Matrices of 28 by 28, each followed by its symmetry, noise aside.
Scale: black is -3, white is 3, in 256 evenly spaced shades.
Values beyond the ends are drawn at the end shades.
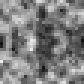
mirrored top to bottom.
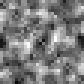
same after a half turn.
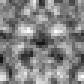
mirrored left to right.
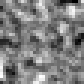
antisymmetric.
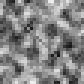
same after a half turn.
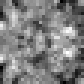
mirrored top to bottom.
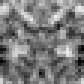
mirrored left to right.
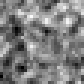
antisymmetric.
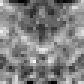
mirrored left to right.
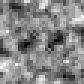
same after a half turn.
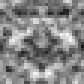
mirrored left to right.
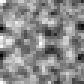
mirrored top to bottom.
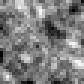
symmetric across the other diagonal.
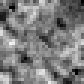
symmetric across the other diagonal.
